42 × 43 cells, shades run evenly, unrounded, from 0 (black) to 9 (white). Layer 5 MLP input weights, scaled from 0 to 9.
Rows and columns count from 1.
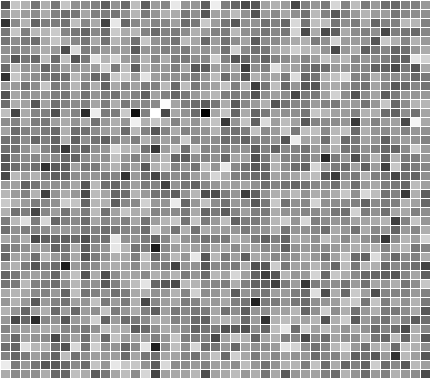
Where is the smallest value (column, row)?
21, 13
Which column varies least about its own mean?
19
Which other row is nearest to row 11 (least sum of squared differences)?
26
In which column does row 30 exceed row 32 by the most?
28
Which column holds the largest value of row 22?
37
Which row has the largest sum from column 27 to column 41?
39
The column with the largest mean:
12
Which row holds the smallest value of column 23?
14
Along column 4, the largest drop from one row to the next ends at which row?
36
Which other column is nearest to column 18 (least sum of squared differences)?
3
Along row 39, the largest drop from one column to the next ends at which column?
16
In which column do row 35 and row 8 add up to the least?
25
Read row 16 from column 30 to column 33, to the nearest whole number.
8 6 6 4
